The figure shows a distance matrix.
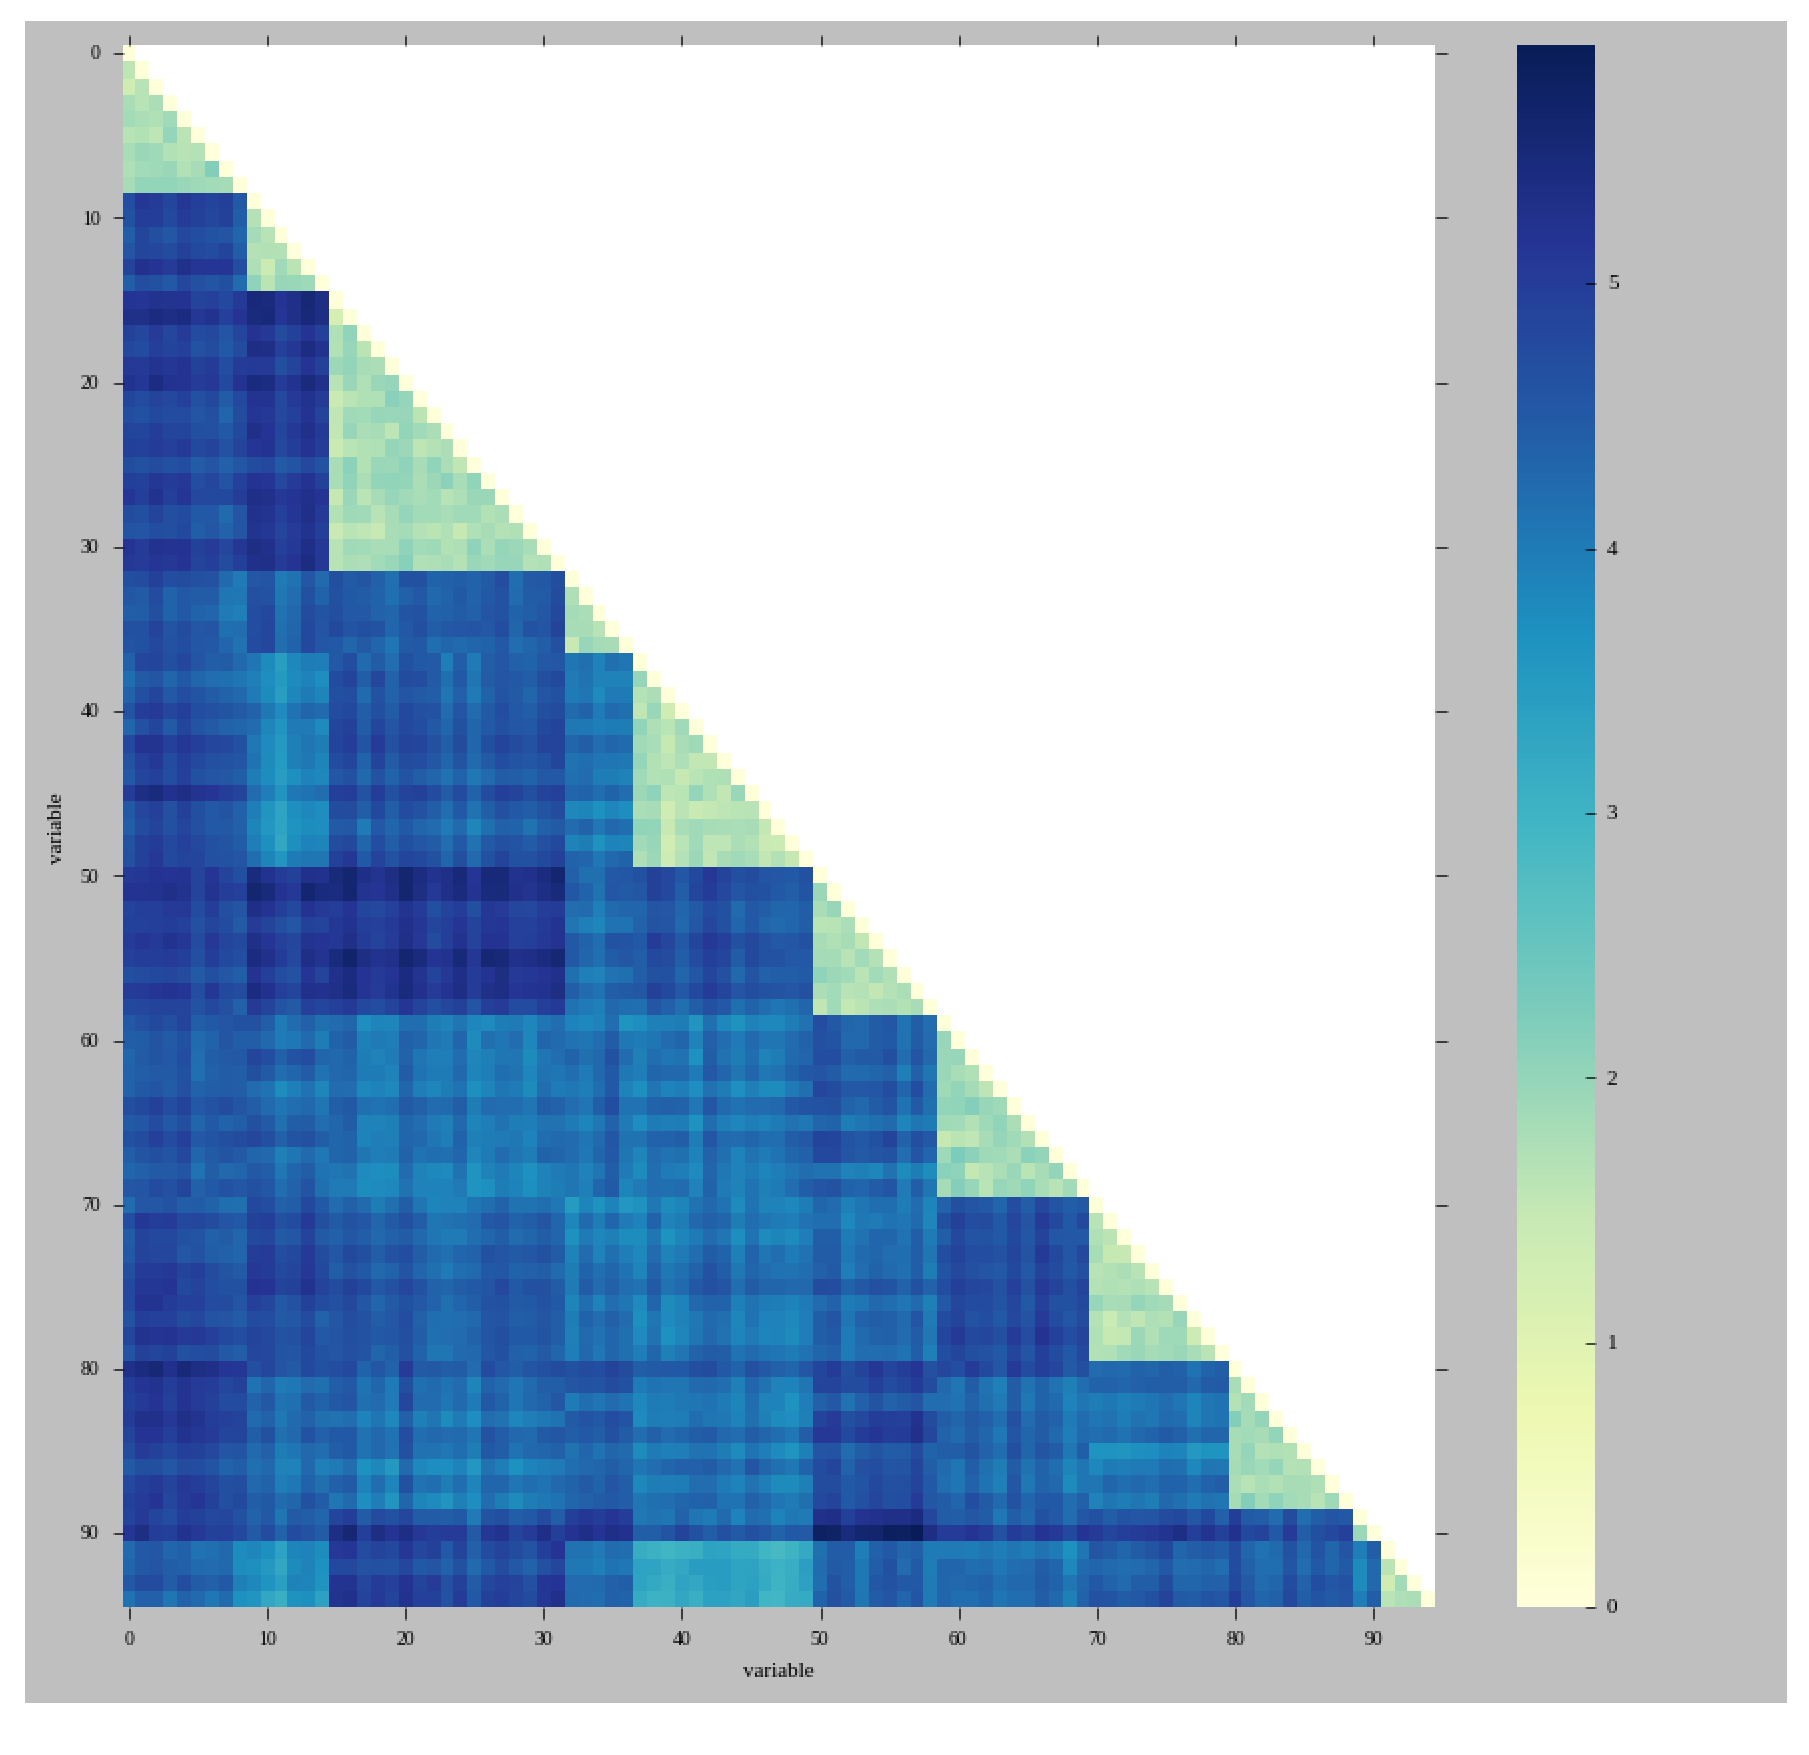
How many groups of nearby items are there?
11
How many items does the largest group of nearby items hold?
17
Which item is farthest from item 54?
90
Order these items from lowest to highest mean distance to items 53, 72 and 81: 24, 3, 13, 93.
93, 24, 13, 3
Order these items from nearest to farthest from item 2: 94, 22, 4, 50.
4, 94, 22, 50
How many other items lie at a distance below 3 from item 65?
10
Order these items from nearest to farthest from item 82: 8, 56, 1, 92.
92, 56, 8, 1
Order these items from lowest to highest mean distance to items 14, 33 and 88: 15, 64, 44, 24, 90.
44, 64, 24, 15, 90
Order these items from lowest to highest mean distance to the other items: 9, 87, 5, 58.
87, 58, 5, 9
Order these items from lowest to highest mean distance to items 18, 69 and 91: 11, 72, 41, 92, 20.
92, 20, 41, 11, 72
